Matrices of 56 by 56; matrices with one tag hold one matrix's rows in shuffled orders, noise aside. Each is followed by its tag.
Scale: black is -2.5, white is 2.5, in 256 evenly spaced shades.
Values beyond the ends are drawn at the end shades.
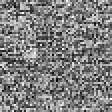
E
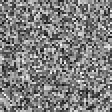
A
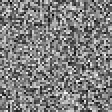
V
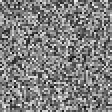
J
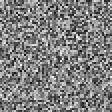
J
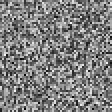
J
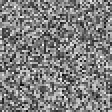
A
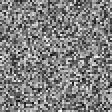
J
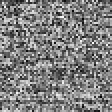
E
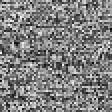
E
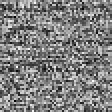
E
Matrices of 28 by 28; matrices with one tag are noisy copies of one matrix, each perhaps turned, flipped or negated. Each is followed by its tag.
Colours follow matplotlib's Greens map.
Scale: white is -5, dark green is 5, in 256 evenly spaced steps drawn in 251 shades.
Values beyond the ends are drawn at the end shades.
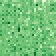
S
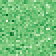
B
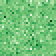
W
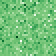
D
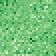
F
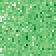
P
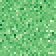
D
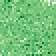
F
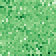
F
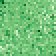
F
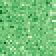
S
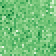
F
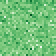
W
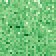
P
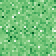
W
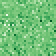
D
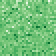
P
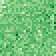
F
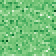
B
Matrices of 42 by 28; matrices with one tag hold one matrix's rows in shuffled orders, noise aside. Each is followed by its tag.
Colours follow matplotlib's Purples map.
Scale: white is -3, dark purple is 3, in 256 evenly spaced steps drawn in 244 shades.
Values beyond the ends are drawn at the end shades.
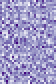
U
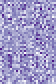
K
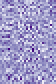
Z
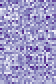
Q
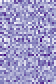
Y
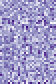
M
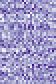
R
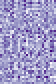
M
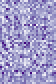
U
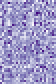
K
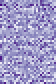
Y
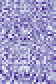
U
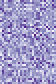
K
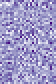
Z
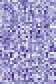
M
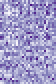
Q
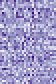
R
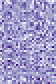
K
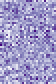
Q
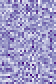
Z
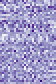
R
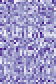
Y
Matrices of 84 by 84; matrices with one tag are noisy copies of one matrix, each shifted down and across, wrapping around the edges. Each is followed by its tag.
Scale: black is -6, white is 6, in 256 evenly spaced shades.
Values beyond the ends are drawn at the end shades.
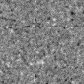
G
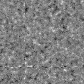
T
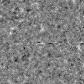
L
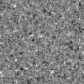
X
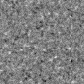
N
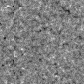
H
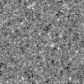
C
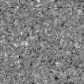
G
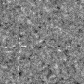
T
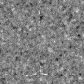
T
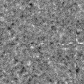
T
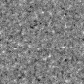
N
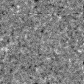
G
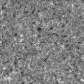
G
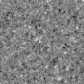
C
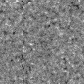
H
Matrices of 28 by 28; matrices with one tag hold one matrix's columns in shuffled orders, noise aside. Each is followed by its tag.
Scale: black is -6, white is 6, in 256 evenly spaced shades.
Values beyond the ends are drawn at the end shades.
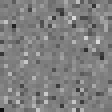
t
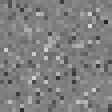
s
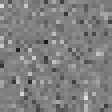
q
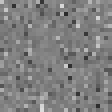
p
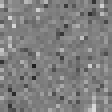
p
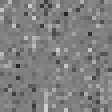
p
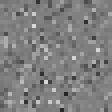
s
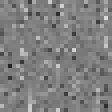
p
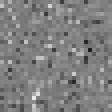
q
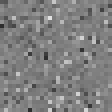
t
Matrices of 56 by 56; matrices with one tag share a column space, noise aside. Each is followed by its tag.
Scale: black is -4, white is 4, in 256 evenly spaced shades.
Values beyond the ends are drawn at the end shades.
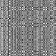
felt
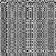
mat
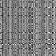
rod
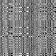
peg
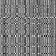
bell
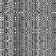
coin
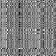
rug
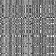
bell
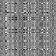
coin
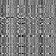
bell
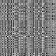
peg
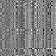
rug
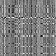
bell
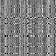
bell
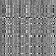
bell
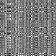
peg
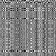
mat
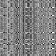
rod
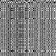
mat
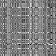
rod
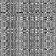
coin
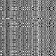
felt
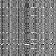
rod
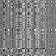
rug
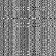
felt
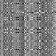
coin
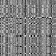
bell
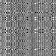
coin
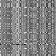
rod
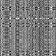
felt
